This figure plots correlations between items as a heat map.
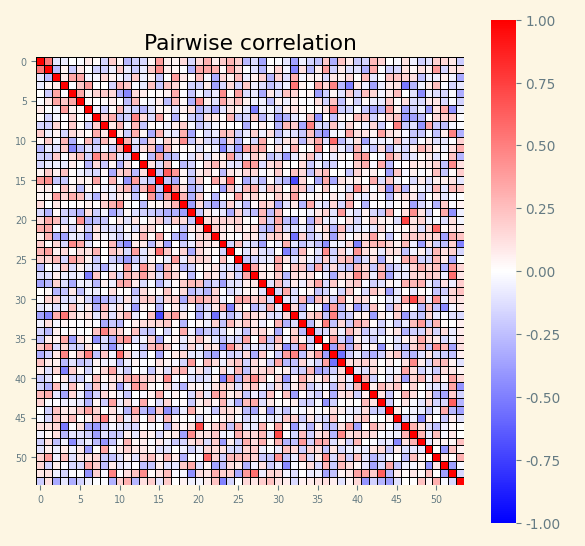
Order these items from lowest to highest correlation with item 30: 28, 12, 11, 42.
12, 42, 11, 28
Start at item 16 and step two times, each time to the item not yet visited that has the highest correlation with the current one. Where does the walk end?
17
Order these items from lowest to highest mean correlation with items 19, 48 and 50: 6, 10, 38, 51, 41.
10, 41, 6, 51, 38
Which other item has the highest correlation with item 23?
4
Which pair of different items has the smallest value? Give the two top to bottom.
15, 32
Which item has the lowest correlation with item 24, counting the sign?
31
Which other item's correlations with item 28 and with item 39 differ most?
35
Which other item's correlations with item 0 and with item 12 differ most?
1
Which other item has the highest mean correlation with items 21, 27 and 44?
50
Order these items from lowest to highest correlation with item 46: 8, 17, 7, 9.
7, 8, 9, 17
